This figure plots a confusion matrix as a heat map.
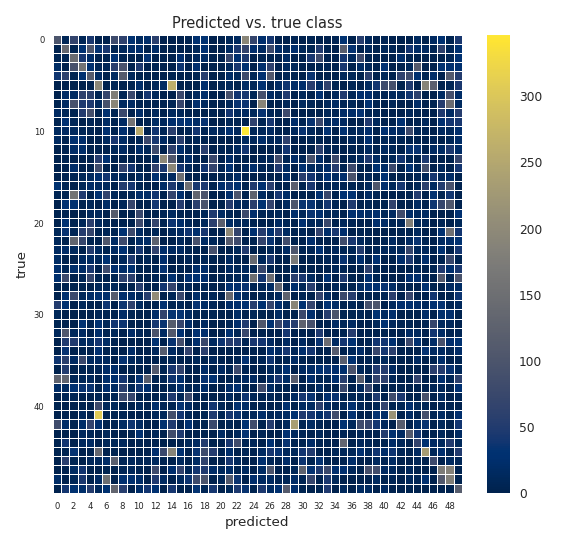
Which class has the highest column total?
14
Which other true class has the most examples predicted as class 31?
13
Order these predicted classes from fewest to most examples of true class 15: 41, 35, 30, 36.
41, 35, 30, 36
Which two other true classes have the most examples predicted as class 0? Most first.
37, 42
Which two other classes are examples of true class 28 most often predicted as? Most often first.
12, 21
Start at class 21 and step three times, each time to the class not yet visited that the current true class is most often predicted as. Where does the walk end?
7
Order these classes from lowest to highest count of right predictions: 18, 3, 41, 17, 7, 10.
18, 17, 3, 7, 41, 10
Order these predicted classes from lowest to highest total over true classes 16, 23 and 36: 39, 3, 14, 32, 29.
3, 32, 14, 39, 29
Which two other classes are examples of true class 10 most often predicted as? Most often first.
23, 43
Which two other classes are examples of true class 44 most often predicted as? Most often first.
35, 22
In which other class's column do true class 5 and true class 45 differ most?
46
